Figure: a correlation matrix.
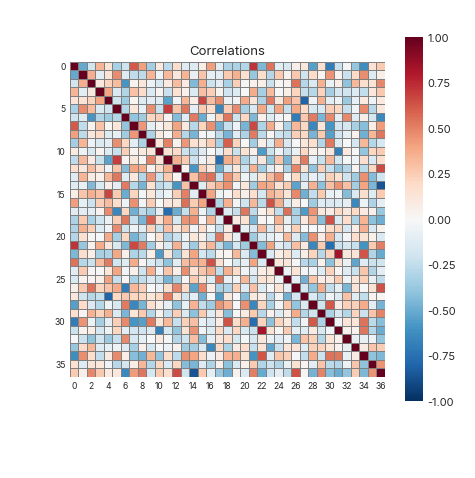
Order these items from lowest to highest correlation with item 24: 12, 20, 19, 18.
20, 12, 19, 18
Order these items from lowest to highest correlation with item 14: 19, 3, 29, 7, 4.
29, 7, 3, 19, 4
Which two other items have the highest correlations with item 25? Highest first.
17, 4
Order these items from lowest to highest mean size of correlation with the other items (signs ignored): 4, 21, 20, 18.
20, 4, 18, 21
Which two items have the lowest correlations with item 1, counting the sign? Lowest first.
0, 21
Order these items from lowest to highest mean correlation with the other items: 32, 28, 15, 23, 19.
32, 28, 23, 19, 15
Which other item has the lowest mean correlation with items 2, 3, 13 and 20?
27
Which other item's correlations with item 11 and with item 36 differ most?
18
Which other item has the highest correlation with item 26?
36
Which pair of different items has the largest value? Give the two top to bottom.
22, 31
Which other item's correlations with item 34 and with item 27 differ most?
4
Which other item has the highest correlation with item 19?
5
